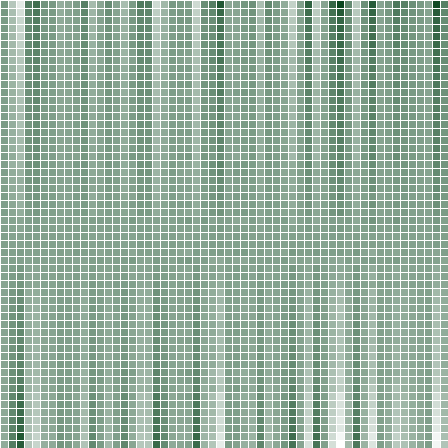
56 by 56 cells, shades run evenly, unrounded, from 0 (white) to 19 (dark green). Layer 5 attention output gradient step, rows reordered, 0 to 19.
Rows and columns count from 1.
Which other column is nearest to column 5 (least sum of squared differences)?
42
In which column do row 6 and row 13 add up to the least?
3
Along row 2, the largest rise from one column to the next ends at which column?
4
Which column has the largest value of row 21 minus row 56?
43
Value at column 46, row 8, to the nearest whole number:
10
